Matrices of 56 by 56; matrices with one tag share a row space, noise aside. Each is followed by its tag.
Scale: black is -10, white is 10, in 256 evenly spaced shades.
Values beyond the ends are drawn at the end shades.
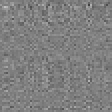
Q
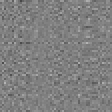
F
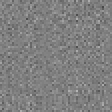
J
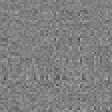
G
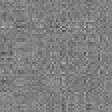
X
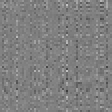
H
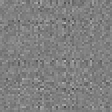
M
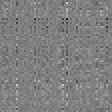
H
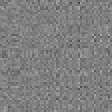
G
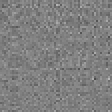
G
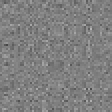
Q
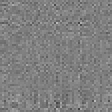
G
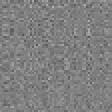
Q
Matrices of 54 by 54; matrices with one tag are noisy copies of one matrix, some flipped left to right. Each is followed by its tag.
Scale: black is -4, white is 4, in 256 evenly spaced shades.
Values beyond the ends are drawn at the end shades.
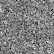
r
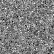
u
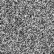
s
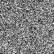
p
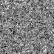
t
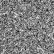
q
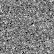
r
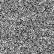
r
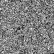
p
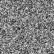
p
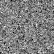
p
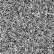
q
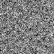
q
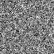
q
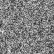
t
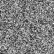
p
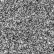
r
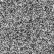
r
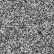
t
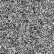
p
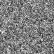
t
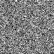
s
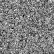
s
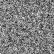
q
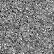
p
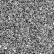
p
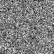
p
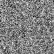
u
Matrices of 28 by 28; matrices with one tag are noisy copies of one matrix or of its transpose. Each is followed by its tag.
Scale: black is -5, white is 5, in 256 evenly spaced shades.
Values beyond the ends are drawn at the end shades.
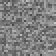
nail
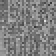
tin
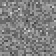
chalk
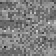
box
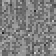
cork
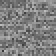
tin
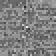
tin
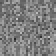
nail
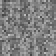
box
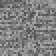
tin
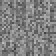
cork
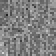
tin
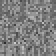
nail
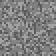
chalk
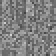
cork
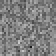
nail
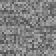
cork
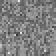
nail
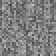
cork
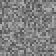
chalk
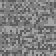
cork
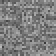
nail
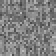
nail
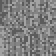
tin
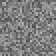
chalk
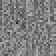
cork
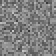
chalk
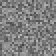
chalk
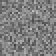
chalk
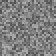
chalk
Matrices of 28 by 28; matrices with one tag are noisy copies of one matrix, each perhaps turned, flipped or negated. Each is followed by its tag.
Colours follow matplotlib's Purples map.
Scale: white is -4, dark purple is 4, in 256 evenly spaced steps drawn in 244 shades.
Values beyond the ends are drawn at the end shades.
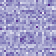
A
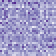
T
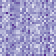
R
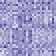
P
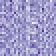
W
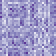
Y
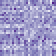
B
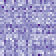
B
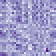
B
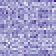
Y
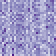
R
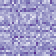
A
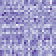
B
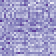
P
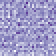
T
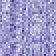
R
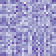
B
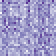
Y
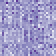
P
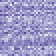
R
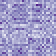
P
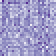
Y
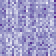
Y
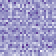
T
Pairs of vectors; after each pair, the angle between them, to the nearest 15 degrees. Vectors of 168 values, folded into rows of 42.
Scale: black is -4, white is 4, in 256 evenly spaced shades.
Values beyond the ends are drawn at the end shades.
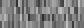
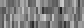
120 degrees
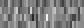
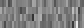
75 degrees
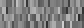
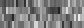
135 degrees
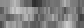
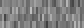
90 degrees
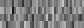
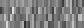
150 degrees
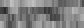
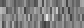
105 degrees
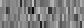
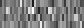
165 degrees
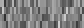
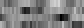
75 degrees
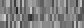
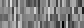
90 degrees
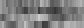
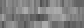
165 degrees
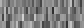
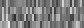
120 degrees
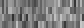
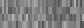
165 degrees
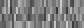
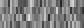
150 degrees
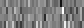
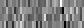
165 degrees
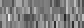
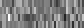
15 degrees
